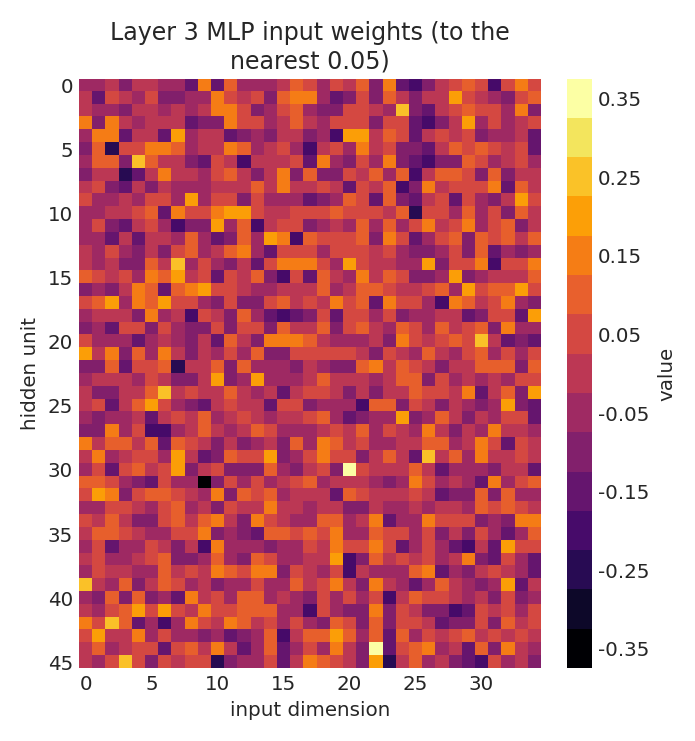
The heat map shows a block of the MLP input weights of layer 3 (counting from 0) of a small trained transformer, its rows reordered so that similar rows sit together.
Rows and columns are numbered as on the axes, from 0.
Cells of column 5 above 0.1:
4
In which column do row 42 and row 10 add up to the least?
6
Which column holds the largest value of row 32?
1
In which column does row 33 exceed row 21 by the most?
14
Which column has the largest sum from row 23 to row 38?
26
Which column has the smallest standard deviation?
18
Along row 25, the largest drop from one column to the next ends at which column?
33
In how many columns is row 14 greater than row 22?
19
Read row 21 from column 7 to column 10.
0 -0.1 0 -0.05
